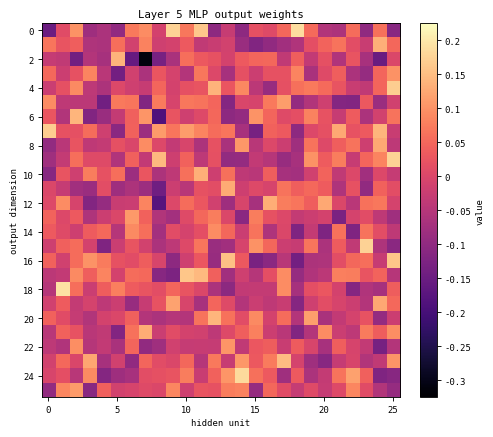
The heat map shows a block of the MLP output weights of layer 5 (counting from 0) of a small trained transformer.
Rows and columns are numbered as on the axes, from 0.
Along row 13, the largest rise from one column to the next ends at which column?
15
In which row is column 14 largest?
24
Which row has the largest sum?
7
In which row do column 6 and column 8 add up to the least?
2
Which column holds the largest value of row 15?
23
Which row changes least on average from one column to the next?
1
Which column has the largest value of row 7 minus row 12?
8
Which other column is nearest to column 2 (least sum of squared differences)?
6
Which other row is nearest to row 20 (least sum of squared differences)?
13
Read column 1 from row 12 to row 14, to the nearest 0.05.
0.1 0 0
